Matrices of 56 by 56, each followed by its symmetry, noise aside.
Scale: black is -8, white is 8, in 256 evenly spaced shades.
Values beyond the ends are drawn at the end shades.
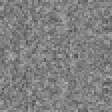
mirrored top to bottom.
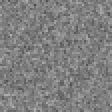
same after a half turn.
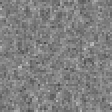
same after a half turn.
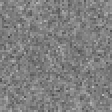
same after a half turn.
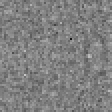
mirrored top to bottom.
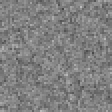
no symmetry.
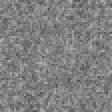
same after a half turn.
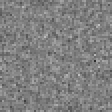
same after a half turn.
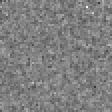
no symmetry.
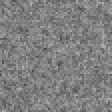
no symmetry.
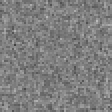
same after a half turn.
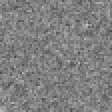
symmetric across the other diagonal.
